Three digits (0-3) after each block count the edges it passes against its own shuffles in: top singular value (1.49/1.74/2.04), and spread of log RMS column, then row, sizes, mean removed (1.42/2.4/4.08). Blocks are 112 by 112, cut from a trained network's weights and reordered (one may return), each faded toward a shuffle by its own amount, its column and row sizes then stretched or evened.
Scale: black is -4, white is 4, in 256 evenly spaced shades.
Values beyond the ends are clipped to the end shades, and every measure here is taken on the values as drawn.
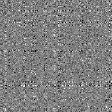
3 2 2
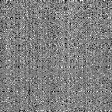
2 0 2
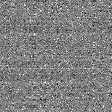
1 1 0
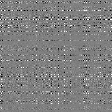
3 2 3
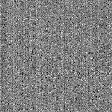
2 0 1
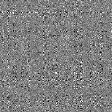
1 2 2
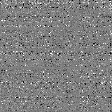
0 1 2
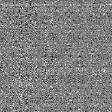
1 2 0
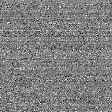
1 0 1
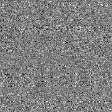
1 0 2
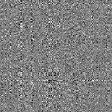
3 2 1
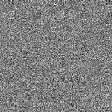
2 1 1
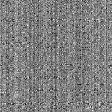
3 0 2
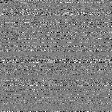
0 0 3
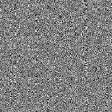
2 2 0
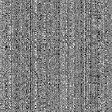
3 2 1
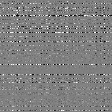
3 1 3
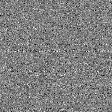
1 0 2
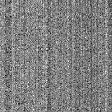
3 1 1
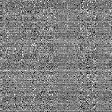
2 2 0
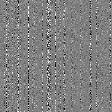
2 3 0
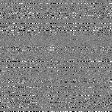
1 1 3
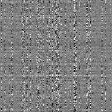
1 3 0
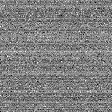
3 0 1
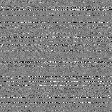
2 0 3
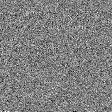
0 0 1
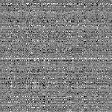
3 2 2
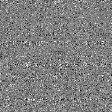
0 1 2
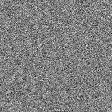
1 0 0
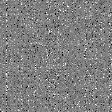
0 2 0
